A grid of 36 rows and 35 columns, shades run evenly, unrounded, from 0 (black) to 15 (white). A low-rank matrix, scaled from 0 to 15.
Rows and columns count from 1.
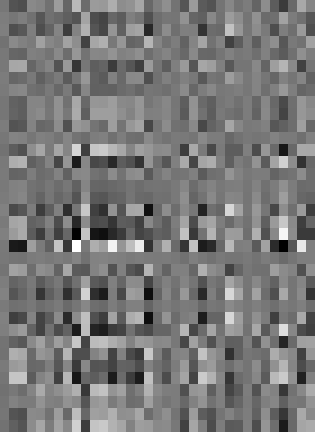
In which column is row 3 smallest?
17
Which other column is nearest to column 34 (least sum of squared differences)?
16
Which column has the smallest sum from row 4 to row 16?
32
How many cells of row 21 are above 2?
31
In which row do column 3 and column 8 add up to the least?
21
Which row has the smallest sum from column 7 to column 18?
20
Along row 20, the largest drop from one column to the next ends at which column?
11
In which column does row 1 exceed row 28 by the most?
9
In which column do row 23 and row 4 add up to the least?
26
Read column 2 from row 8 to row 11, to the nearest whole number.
8 6 6 5
